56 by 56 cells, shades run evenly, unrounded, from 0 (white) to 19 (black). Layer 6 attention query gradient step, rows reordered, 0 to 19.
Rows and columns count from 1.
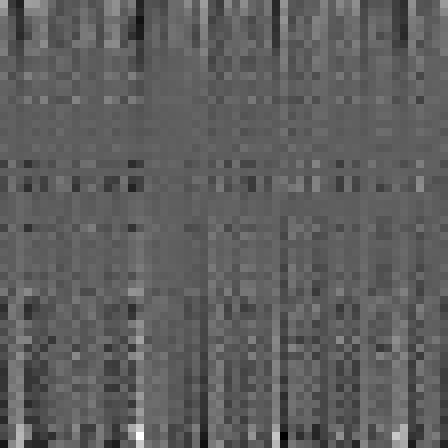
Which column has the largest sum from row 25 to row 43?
36
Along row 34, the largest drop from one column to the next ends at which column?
37
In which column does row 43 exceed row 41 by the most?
7
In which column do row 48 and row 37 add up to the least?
18
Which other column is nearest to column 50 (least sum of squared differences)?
35
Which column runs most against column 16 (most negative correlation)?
55
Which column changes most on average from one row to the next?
17
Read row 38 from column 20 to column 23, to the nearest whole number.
11 11 12 12
